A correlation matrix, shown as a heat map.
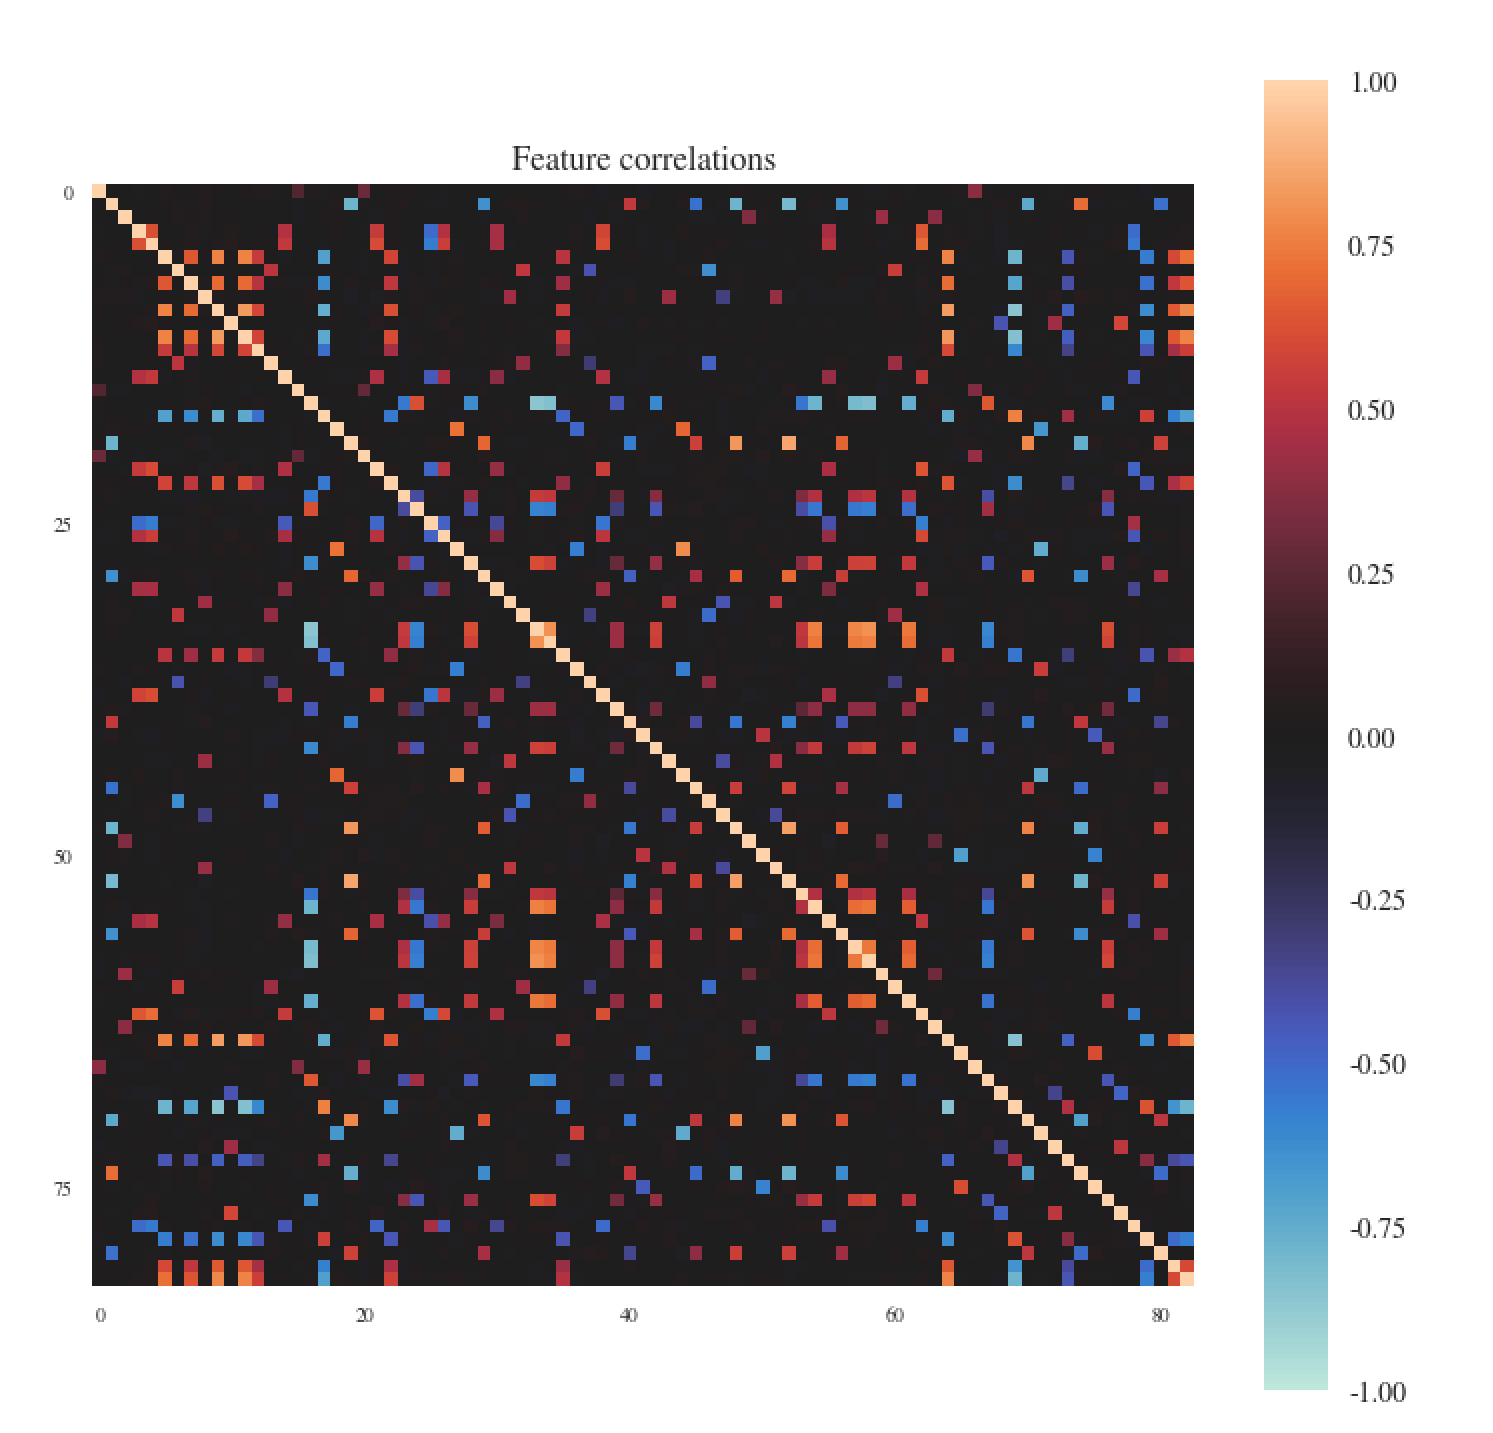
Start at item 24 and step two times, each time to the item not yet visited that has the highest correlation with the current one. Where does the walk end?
67
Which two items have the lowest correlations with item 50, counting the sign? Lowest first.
65, 75
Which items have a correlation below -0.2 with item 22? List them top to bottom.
17, 69, 73, 79
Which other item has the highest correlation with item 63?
2
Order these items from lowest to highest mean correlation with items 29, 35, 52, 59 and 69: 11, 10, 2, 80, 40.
40, 11, 10, 2, 80
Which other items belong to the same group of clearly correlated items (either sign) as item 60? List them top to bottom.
6, 13, 32, 37, 46
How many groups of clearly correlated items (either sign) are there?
11
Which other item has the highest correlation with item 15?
66
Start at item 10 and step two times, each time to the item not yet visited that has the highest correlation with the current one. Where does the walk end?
72
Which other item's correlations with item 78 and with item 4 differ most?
62
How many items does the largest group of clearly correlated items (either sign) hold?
15
